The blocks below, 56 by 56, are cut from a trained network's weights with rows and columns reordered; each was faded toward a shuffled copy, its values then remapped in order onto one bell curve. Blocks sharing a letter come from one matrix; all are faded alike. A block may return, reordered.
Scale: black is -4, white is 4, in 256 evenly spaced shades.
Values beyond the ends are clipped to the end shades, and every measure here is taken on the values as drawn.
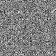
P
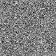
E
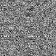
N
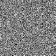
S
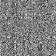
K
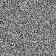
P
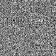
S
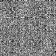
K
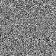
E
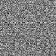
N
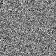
E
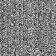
K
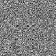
N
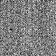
K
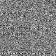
P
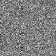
S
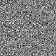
N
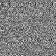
N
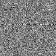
P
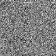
S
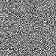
N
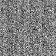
K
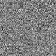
N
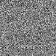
S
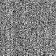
K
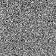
E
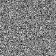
S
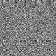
N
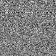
P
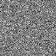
E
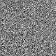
S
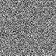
N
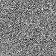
P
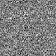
N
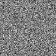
S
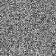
S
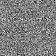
P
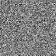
E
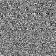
E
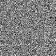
S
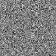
S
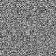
N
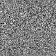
P
